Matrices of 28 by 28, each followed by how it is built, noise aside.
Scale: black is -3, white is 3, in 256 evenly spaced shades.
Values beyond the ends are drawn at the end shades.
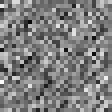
Hankel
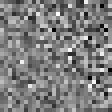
upper triangular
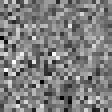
lower triangular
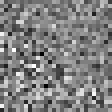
lower triangular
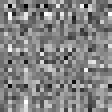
low rank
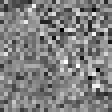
upper triangular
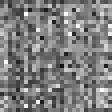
blocks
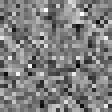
Toeplitz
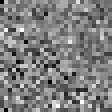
lower triangular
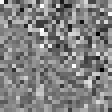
upper triangular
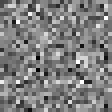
low rank
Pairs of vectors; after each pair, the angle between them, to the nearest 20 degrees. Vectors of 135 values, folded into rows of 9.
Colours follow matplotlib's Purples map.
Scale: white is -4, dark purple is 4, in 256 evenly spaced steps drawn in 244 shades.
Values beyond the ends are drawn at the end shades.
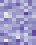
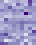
40 degrees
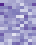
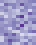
140 degrees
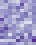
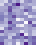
80 degrees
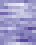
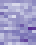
40 degrees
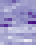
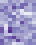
120 degrees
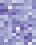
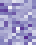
20 degrees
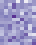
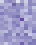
60 degrees
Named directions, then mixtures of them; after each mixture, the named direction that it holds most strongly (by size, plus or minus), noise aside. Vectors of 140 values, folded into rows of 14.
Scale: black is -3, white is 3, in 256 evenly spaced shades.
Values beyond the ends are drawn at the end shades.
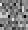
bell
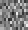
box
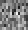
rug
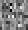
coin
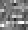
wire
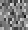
box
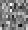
coin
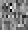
coin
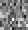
bell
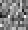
bell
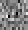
bell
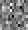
coin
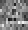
wire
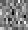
box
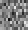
box
